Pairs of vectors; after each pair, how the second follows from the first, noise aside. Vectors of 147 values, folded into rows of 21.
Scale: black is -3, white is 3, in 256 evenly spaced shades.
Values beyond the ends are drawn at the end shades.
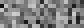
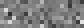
reversed, negated, partly zeroed.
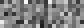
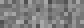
negated, shrunk.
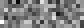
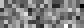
reversed, negated.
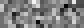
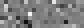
wrapped around, negated, partly zeroed.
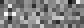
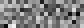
reversed, negated.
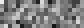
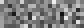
shuffled.
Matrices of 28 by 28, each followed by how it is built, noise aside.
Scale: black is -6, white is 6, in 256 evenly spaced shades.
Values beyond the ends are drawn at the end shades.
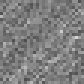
Hankel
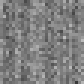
blocks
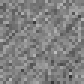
Hankel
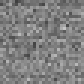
blocks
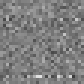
uneven rows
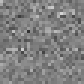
uneven rows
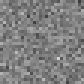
noise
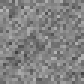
Hankel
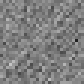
Hankel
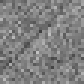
Hankel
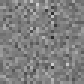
uneven columns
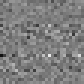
uneven rows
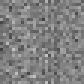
repeating rows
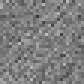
Hankel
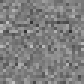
uneven rows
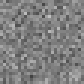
blocks
